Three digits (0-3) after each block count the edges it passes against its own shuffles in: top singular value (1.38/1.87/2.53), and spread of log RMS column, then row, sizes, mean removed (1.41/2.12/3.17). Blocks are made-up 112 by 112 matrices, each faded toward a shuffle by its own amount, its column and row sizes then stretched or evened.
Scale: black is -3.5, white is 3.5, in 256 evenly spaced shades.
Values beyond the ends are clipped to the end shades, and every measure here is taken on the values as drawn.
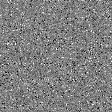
0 0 1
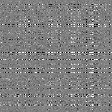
3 2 3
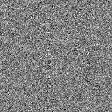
1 1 0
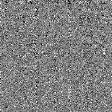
0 2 2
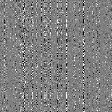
3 3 0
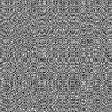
3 0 1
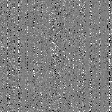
2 3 0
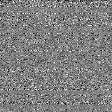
0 0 3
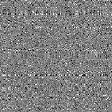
3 1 2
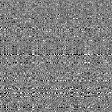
3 1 3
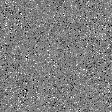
0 1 0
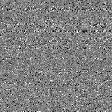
2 0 2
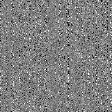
0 3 0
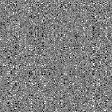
2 2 1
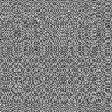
3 1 0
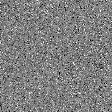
0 1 0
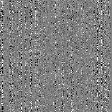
2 3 0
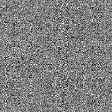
2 2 1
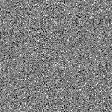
2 1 0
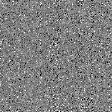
1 2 1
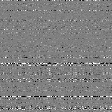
3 0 3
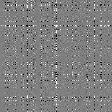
3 3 3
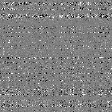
1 2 3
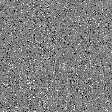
1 1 0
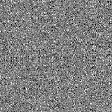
2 1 1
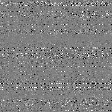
1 1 3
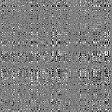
3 3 3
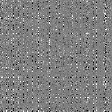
2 3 2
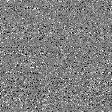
1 0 2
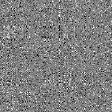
2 2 1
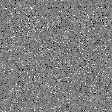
0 1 1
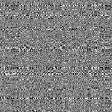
3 1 3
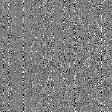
1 3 1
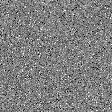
1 0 0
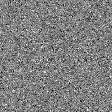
1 0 1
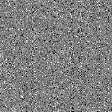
2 2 1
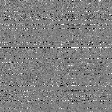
2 1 3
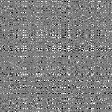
3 2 3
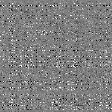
1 2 3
